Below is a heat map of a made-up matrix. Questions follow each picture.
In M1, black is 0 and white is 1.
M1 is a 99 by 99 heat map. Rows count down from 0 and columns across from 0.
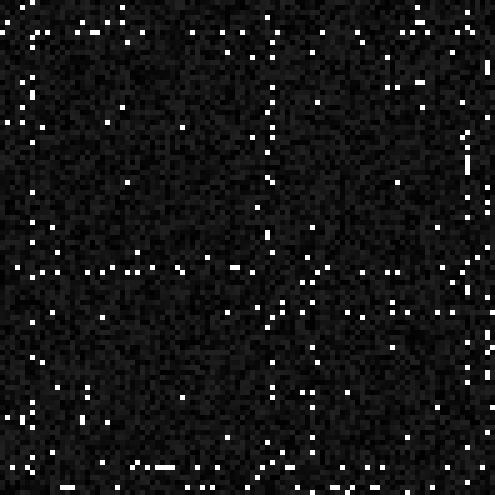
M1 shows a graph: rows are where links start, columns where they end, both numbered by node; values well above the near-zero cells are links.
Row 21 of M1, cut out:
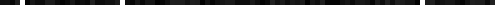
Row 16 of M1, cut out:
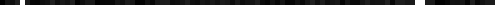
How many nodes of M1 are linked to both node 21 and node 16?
2
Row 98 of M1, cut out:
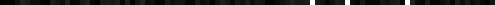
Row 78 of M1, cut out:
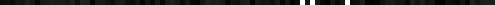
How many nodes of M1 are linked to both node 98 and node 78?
2
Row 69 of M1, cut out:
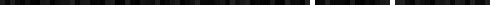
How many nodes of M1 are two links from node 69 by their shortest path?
7
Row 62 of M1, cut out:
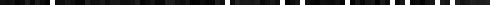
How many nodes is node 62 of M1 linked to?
10
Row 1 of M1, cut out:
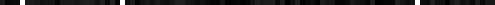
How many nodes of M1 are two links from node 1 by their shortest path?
3
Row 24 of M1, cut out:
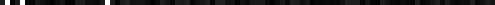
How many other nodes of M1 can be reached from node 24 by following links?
6
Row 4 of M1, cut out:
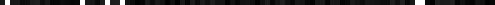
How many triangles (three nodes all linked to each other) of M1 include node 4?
6
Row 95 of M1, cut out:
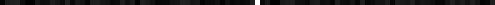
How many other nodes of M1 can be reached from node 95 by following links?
3
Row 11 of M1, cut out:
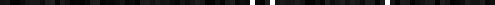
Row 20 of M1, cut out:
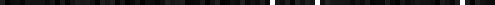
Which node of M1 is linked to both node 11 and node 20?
node 54
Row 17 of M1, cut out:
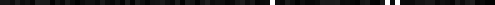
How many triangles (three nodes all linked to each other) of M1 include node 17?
2
